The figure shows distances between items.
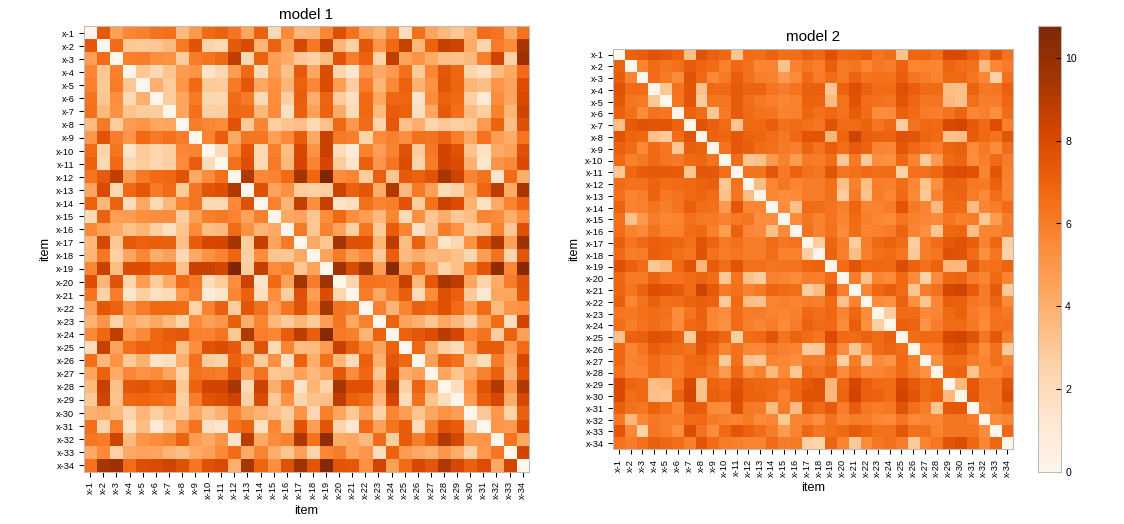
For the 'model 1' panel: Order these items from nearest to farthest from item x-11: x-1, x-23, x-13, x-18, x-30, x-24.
x-30, x-23, x-18, x-24, x-1, x-13
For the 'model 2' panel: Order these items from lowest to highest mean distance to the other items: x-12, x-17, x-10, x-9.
x-10, x-12, x-17, x-9
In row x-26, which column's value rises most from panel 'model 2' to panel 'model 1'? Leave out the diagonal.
x-34
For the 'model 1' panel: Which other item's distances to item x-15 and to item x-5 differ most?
x-25
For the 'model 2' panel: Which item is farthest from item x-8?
x-21
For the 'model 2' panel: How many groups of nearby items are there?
9
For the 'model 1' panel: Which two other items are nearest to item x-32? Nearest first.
x-12, x-24
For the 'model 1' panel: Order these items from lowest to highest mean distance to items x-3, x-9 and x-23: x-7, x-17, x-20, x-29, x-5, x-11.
x-29, x-17, x-7, x-5, x-11, x-20
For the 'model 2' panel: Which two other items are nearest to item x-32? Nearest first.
x-15, x-2
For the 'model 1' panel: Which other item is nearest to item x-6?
x-31
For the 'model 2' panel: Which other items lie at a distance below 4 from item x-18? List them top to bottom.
x-17, x-21, x-26, x-34
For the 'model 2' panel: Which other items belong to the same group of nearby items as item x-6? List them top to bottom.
x-9
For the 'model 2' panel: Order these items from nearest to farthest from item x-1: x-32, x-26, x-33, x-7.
x-7, x-32, x-26, x-33
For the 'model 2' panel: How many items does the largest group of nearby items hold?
6
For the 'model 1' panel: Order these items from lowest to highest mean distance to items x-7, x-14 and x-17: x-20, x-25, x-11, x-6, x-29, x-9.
x-6, x-11, x-20, x-29, x-25, x-9
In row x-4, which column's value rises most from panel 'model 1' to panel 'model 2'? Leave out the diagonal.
x-21
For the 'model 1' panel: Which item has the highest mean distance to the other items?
x-34
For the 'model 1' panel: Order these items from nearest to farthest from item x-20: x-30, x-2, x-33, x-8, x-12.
x-2, x-30, x-12, x-33, x-8
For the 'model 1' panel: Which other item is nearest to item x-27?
x-8
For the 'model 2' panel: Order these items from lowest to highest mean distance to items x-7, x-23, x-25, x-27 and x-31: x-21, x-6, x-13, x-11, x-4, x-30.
x-11, x-13, x-6, x-21, x-4, x-30
